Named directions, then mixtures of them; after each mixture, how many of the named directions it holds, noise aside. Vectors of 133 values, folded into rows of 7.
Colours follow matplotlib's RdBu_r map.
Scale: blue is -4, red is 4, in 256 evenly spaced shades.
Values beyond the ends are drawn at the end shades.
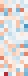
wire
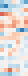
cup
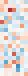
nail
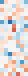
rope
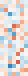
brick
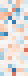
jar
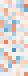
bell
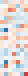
two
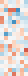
three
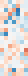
two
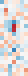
three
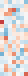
four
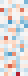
four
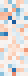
one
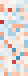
four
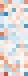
four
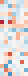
four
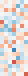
three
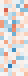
two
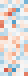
four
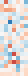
three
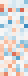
three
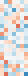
three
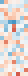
two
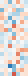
two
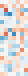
four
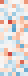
one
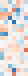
one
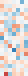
three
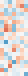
one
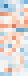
one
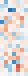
one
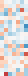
one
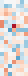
four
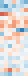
one
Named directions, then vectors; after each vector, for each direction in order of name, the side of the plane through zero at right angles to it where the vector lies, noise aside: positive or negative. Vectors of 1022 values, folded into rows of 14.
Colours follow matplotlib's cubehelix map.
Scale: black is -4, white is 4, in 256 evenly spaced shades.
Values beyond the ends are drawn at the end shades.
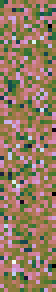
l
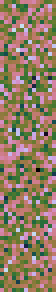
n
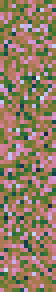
positive, positive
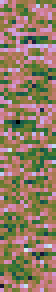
negative, positive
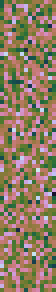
positive, negative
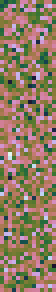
positive, positive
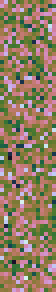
negative, negative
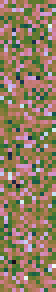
negative, negative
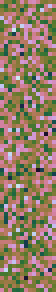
positive, positive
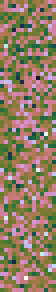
negative, negative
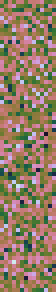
positive, positive
